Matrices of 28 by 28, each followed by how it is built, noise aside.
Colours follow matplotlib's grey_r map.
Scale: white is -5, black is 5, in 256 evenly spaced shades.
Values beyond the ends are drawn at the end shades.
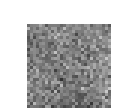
smooth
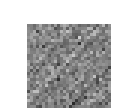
Hankel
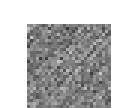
Hankel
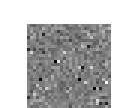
sparse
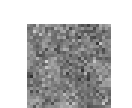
smooth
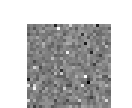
sparse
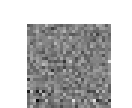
uneven rows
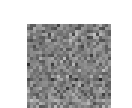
repeating columns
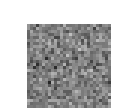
repeating columns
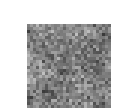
smooth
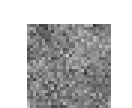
smooth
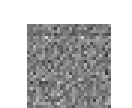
repeating columns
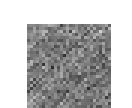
Hankel
